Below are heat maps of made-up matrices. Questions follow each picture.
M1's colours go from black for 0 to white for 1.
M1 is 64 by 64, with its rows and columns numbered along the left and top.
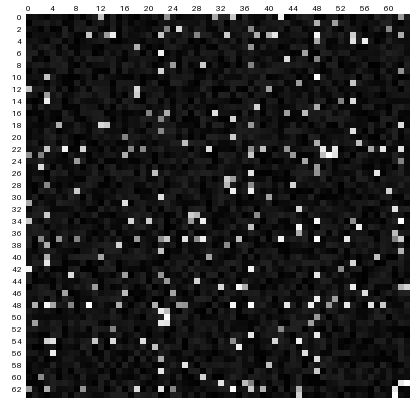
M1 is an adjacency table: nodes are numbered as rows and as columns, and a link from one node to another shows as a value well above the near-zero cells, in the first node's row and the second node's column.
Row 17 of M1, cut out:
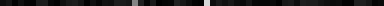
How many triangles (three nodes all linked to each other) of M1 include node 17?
0
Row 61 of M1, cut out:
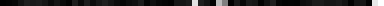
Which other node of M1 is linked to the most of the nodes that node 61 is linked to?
node 45
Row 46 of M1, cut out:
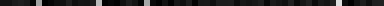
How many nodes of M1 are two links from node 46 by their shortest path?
8
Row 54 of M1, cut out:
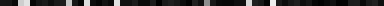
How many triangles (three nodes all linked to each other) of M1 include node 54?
3
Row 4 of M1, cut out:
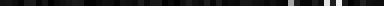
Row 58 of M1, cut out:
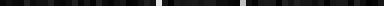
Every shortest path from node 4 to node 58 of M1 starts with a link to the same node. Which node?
node 48
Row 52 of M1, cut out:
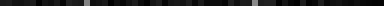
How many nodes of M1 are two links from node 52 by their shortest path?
4
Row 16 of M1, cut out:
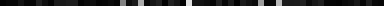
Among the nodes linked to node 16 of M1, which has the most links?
node 23
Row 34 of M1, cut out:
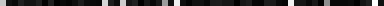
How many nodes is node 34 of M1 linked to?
8
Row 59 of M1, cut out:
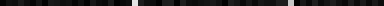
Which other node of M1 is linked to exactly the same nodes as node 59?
node 57
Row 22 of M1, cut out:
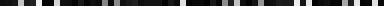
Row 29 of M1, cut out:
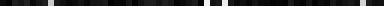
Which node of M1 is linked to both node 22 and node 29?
node 37
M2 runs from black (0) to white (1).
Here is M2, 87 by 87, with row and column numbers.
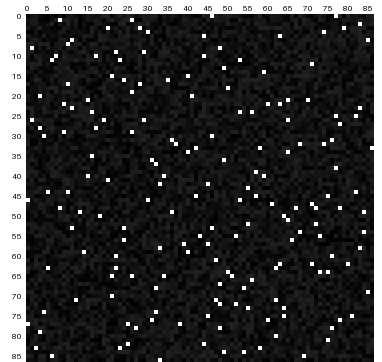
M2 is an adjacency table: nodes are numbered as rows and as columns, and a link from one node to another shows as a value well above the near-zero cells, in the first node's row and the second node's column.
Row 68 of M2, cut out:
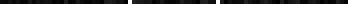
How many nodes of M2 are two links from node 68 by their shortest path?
3
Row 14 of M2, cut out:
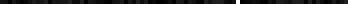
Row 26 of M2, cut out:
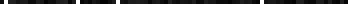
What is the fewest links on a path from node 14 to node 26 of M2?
5
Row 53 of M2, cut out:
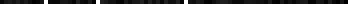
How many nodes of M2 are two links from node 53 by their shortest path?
6
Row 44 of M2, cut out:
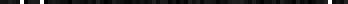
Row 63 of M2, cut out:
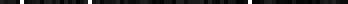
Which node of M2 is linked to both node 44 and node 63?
node 5
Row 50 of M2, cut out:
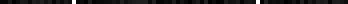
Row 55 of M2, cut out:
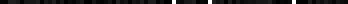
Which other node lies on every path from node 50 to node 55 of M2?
node 64
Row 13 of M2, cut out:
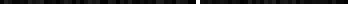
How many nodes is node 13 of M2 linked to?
1
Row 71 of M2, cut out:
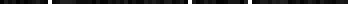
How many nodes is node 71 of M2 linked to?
3
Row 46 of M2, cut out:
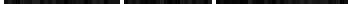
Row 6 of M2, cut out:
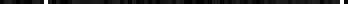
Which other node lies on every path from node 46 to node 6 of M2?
node 11
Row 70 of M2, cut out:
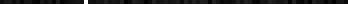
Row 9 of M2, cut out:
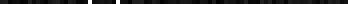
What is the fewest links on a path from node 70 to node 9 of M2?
5
